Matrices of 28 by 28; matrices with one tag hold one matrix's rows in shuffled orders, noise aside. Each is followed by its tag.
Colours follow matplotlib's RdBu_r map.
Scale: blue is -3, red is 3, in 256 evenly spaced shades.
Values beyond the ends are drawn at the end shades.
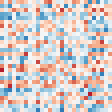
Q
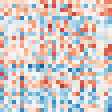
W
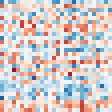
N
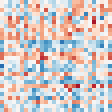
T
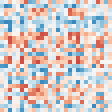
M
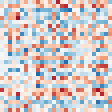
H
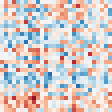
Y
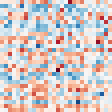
M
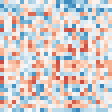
N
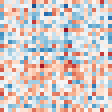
T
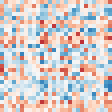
W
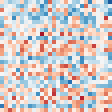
W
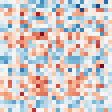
M
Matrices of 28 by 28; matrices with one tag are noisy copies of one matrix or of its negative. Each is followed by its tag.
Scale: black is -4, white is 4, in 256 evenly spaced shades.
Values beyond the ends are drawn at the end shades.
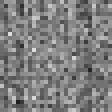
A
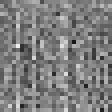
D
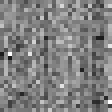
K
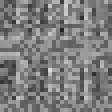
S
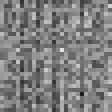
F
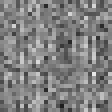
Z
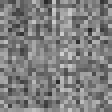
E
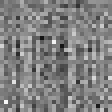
D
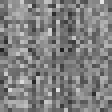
E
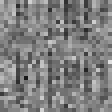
S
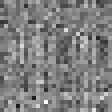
Z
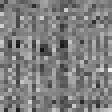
D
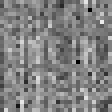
Z
